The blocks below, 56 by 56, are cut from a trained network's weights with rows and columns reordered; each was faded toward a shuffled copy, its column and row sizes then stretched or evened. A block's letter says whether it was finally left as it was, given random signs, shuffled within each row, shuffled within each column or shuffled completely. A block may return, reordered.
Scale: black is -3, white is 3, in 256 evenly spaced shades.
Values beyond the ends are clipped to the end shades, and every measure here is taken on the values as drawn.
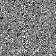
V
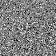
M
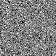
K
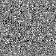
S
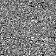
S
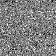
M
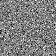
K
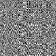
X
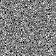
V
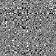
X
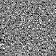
X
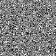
S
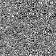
S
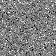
K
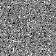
V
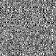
X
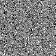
V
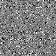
M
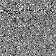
S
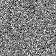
K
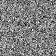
K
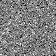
K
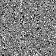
V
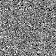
M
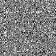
S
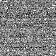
M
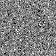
V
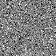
V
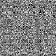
X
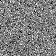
K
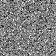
K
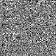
S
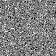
K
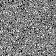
K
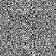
X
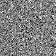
V
